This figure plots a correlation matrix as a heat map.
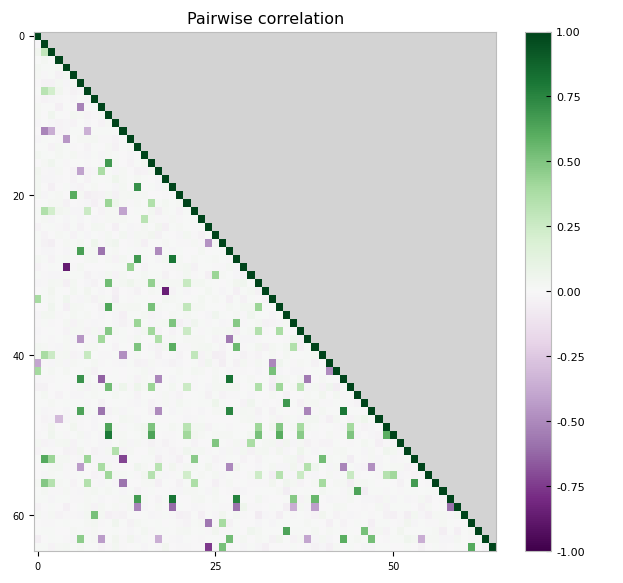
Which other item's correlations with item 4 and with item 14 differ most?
29
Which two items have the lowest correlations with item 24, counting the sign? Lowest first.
64, 61
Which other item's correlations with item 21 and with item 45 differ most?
57
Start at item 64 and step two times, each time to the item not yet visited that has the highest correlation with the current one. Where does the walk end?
26
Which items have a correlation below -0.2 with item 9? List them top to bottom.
6, 27, 43, 47, 63
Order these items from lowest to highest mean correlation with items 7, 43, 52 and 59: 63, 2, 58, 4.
58, 4, 2, 63
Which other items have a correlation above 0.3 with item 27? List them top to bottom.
6, 43, 47, 63
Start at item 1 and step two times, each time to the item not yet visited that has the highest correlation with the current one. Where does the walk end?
56
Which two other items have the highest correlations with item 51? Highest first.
25, 30
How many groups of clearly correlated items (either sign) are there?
16
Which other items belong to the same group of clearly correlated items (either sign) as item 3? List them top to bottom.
48
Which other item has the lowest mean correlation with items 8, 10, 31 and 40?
12
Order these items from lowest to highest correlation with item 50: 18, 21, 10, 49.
18, 21, 49, 10
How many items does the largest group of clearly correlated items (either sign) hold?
10
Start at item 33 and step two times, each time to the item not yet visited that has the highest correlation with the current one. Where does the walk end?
0
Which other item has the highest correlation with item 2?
53
